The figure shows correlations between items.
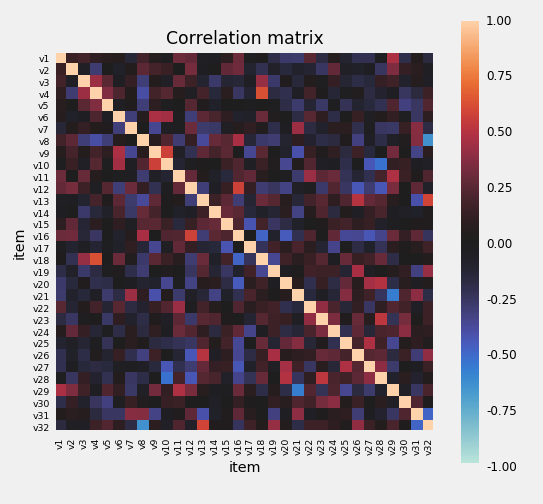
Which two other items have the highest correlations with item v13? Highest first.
v32, v26
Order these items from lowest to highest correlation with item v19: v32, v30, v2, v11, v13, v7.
v7, v2, v11, v30, v13, v32
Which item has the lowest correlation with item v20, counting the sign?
v16
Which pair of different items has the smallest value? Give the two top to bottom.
v8, v32
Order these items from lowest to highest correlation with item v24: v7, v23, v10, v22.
v10, v7, v22, v23
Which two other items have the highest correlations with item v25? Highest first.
v27, v21
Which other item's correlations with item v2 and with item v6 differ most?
v12
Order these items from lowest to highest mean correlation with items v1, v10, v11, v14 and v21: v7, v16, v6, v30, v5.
v5, v7, v30, v6, v16
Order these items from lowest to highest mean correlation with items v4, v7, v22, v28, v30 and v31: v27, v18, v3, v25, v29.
v29, v27, v25, v3, v18
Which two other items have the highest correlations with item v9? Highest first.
v10, v6
